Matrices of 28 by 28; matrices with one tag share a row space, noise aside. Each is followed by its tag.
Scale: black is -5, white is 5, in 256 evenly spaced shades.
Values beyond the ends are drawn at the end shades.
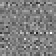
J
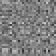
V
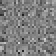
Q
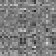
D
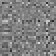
V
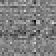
D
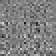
J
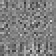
J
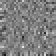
Q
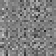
J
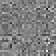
V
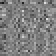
Q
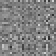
V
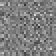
J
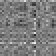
D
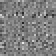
Q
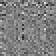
Q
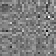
V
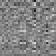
D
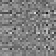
V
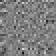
Q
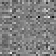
V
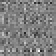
J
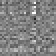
D
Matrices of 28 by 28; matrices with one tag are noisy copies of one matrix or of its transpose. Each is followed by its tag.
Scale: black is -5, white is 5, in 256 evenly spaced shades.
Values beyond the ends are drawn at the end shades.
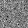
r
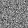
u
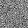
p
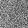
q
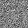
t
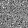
t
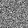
u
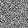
p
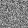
u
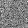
r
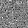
p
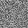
p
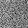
q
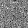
r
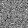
t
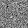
u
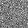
p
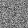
u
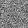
r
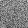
q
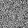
p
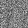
t
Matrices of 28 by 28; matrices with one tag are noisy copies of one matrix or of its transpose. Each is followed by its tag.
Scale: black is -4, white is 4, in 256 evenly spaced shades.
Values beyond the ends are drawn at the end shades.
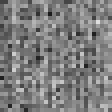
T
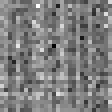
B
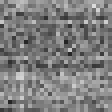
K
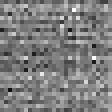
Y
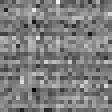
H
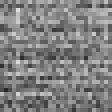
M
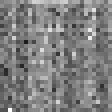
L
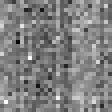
K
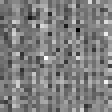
T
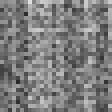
L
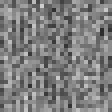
Y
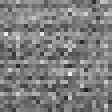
M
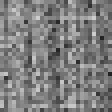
M
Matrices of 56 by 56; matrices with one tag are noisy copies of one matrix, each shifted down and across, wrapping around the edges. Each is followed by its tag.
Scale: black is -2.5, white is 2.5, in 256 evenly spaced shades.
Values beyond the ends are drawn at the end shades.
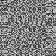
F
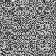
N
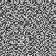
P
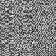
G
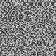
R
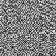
G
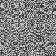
N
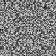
R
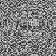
F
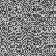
N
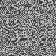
N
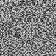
R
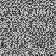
R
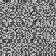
R
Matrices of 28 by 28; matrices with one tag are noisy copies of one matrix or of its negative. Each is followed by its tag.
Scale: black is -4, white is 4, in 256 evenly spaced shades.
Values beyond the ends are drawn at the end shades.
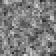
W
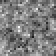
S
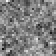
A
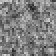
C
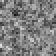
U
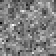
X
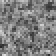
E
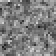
A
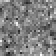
A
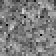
X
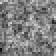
S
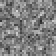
U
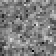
S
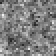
S
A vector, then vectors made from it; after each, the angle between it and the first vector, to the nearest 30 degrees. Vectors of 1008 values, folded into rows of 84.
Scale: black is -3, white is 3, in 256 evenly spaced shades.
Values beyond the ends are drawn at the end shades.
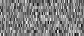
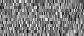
60 degrees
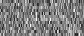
30 degrees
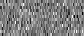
90 degrees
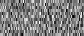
90 degrees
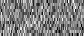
60 degrees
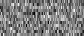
30 degrees
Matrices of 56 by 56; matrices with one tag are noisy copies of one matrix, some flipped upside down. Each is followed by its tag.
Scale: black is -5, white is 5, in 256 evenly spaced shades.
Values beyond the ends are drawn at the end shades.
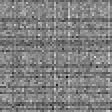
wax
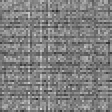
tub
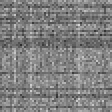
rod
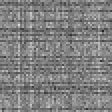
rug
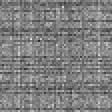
rug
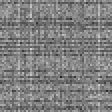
rug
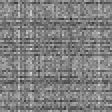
rug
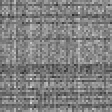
rod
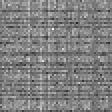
tub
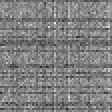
wax
